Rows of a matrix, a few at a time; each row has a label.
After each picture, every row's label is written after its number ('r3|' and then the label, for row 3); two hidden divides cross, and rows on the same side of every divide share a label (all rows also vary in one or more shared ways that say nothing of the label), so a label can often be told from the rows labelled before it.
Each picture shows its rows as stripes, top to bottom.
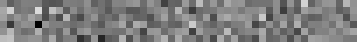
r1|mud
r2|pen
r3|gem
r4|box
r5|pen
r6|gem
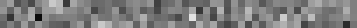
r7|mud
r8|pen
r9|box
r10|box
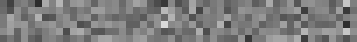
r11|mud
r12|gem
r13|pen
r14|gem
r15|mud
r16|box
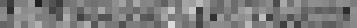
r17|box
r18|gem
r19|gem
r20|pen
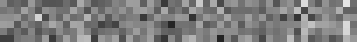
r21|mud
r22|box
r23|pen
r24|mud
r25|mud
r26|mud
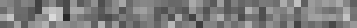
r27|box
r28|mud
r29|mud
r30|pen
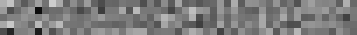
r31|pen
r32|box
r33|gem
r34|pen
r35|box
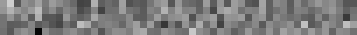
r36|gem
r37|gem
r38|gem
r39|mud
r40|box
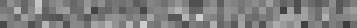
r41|pen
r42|pen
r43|box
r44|box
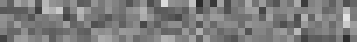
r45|gem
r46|mud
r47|mud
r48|pen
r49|box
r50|gem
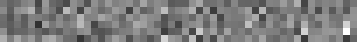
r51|box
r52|gem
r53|mud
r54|mud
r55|mud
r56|gem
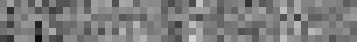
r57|box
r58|box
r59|pen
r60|box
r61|box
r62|box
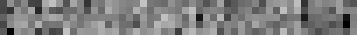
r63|box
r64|box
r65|gem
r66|gem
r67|box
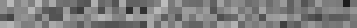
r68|gem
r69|gem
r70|box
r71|pen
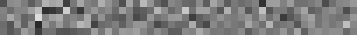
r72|mud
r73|gem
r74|pen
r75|mud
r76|box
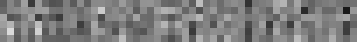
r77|box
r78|gem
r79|box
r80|gem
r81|gem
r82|box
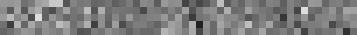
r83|pen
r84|pen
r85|pen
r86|pen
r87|gem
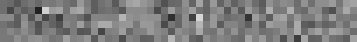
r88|mud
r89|mud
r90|box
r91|box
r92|box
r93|pen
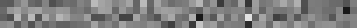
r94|box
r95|gem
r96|pen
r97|box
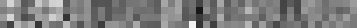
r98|pen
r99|pen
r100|pen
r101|gem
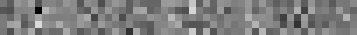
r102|gem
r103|box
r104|pen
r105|pen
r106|gem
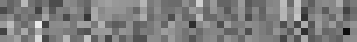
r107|box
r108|box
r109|box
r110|pen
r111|gem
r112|pen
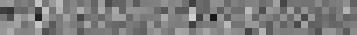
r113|pen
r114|mud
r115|gem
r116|pen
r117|gem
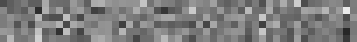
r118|box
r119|mud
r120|gem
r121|mud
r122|gem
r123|gem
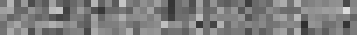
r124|box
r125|mud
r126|box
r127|gem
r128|box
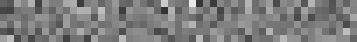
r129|gem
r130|mud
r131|pen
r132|gem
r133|mud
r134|box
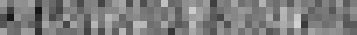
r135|gem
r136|box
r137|box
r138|box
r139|box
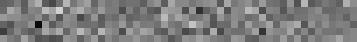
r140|pen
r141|pen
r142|gem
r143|box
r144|mud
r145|box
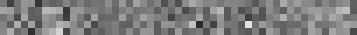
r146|box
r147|mud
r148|box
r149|pen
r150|mud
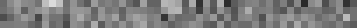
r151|gem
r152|pen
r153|mud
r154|box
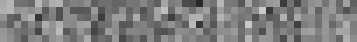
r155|pen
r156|gem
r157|box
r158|pen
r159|mud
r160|pen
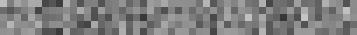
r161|gem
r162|mud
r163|pen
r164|gem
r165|gem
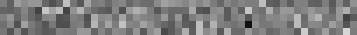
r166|gem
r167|mud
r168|box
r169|box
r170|mud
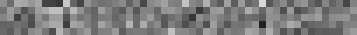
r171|gem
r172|pen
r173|mud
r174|mud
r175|pen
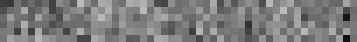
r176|mud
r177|box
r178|gem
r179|box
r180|mud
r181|gem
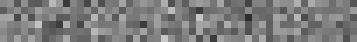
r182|box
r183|pen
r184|box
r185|gem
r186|box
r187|gem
